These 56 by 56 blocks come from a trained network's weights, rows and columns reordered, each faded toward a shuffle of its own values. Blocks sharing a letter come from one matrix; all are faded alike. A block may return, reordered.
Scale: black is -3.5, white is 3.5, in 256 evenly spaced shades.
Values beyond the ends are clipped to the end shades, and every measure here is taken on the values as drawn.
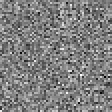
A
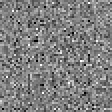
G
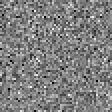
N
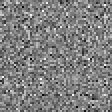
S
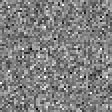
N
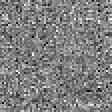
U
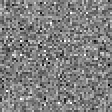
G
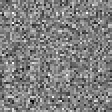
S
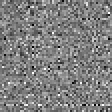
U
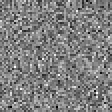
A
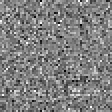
U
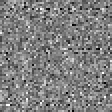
N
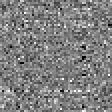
U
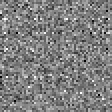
N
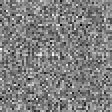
S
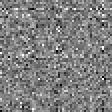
U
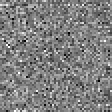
G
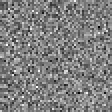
A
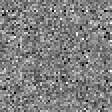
N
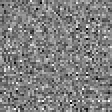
U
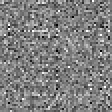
U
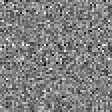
S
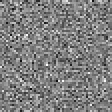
A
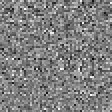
S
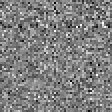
S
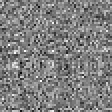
S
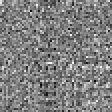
S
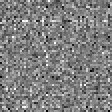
U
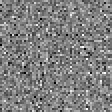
N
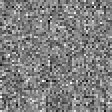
S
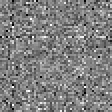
U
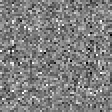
N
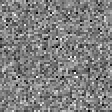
N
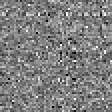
U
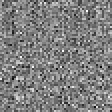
S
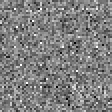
N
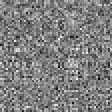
S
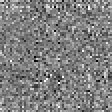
U
